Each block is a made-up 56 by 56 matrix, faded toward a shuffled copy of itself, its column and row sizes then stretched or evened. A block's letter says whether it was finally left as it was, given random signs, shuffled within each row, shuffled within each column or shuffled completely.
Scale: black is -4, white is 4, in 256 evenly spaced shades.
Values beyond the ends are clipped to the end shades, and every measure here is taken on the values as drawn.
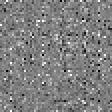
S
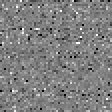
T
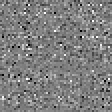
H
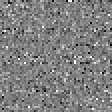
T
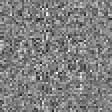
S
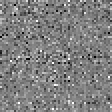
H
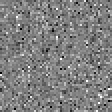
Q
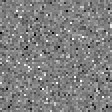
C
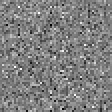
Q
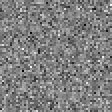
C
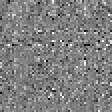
S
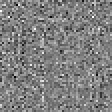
S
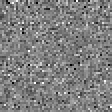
T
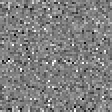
T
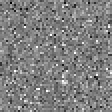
Q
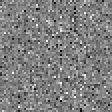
Q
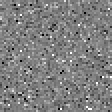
C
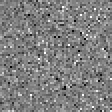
C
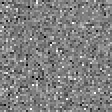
C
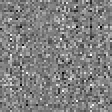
H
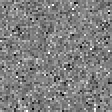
C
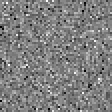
C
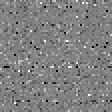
T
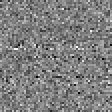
T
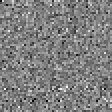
T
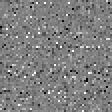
T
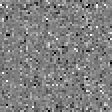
H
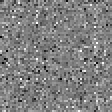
H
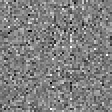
Q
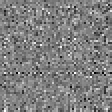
S
